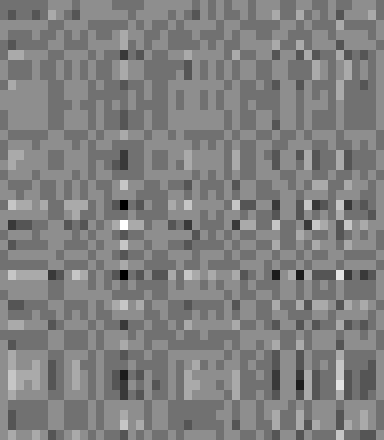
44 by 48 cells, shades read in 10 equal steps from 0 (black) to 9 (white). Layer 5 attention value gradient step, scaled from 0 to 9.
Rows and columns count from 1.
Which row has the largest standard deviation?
28
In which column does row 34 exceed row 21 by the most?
16
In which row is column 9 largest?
21
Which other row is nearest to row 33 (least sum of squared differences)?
40
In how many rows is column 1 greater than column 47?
20
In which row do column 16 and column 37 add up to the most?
23
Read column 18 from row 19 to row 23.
5 4 3 4 6
